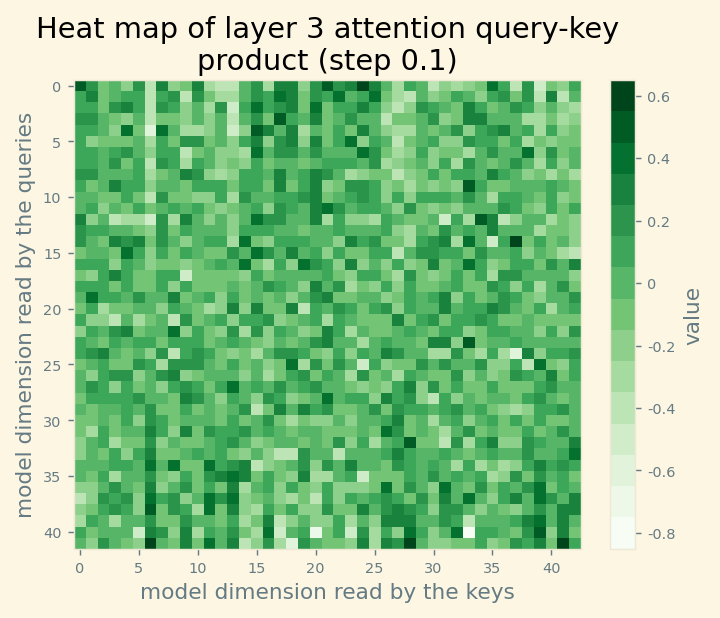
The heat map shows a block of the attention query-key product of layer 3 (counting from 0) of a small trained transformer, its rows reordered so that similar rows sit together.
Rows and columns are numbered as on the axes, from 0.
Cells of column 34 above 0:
18
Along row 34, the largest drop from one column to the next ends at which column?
15
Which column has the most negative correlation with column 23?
32
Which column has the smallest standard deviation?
29
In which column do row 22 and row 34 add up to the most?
8
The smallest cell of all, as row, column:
40, 33
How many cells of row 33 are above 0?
14
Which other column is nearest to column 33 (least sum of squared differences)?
23
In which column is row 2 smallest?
13
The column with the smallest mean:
27
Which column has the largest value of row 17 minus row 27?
3
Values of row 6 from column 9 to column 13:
-0.4 -0.1 0 -0.2 -0.2
